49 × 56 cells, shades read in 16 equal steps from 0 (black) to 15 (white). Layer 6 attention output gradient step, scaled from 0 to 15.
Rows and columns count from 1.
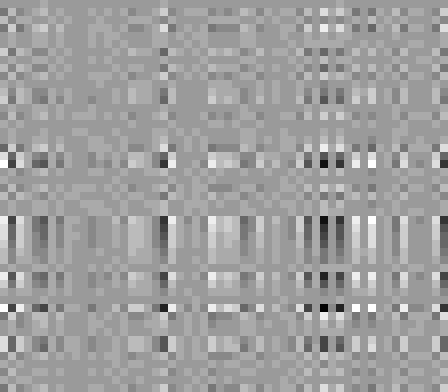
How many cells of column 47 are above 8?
35
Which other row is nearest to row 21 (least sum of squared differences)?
28
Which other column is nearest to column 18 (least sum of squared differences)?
30
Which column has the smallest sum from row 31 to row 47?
41
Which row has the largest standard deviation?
39
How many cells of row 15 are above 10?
7
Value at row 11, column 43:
9
